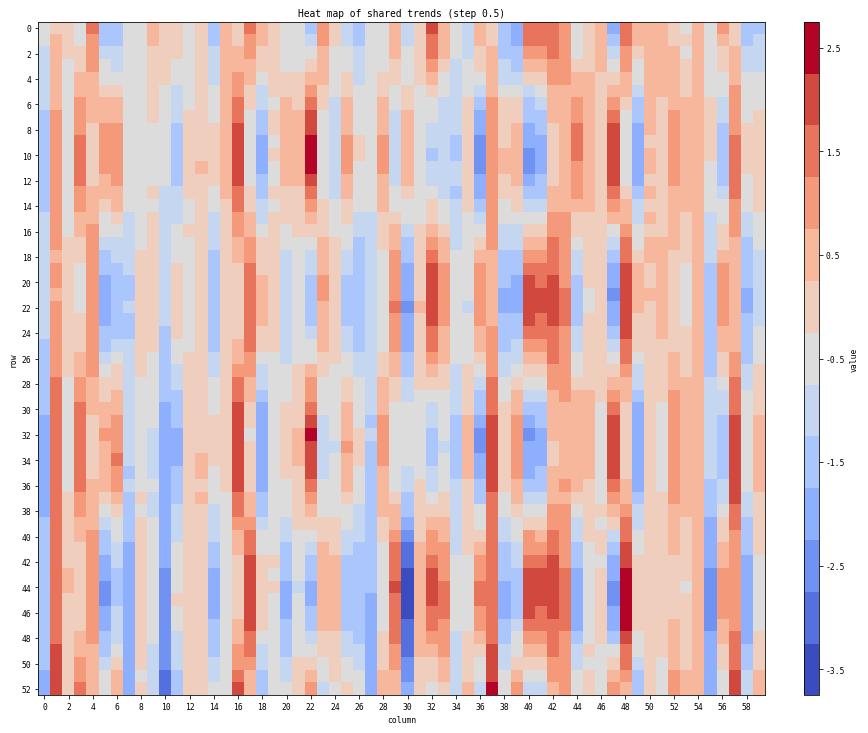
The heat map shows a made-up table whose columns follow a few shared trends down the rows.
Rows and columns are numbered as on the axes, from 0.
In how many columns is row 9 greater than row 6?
20
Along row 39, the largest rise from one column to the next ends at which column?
1
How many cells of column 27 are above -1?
15
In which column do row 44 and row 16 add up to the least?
30
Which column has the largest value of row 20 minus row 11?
40
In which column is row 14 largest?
16
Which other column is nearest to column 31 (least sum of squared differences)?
2
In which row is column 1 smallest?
0
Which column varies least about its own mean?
54
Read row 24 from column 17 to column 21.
1.5 0 0 -1 -0.5
